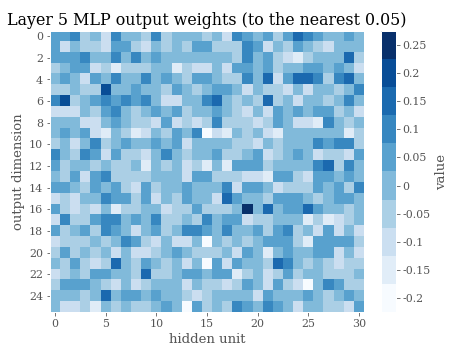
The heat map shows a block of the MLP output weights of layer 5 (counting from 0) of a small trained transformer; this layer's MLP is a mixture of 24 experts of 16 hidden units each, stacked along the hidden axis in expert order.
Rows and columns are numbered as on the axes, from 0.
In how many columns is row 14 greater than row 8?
19
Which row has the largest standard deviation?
16
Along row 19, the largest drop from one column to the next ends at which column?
15
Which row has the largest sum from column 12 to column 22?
18
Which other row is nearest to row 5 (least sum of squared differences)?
24
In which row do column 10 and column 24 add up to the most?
0
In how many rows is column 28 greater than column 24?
10
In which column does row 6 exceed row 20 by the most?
21
